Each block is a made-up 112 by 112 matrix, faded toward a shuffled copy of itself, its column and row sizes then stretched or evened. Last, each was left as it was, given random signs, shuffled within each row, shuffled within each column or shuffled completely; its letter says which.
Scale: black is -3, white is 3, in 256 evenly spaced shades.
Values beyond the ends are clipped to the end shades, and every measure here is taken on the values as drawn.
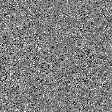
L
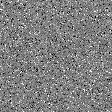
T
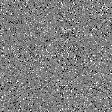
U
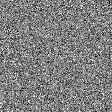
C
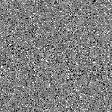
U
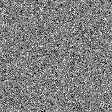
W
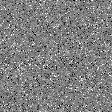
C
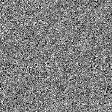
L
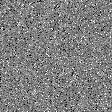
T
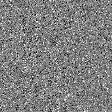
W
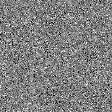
L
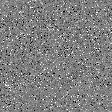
C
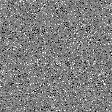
C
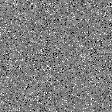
L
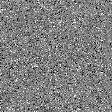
L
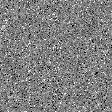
W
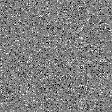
U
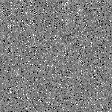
U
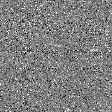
L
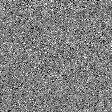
C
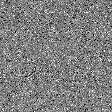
C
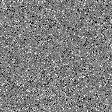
C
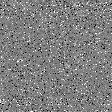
C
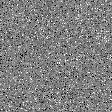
C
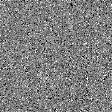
L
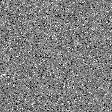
C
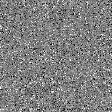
U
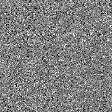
U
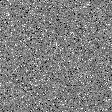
T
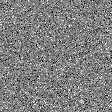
T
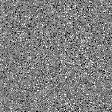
U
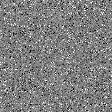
L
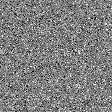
C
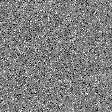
W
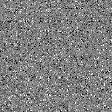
U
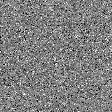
C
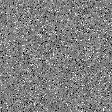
W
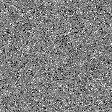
C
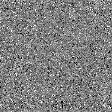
L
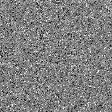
W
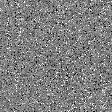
W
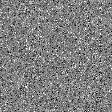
W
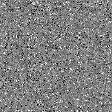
L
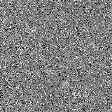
L
